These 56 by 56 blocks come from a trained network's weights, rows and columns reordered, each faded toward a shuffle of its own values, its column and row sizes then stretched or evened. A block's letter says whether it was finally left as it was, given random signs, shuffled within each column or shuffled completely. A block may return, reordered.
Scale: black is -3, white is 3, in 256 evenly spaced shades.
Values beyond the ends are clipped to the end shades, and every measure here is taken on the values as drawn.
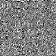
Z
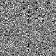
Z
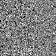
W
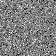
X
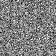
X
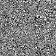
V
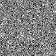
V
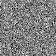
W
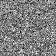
X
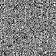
Z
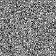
V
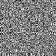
Z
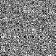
Z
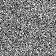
X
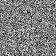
X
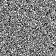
X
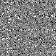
V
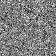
X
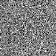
V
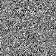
V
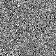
W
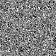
V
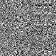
Z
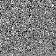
V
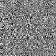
Z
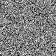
X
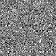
Z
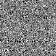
V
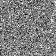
X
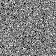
X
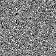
W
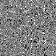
W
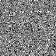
V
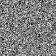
Z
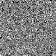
Z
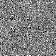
V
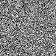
W
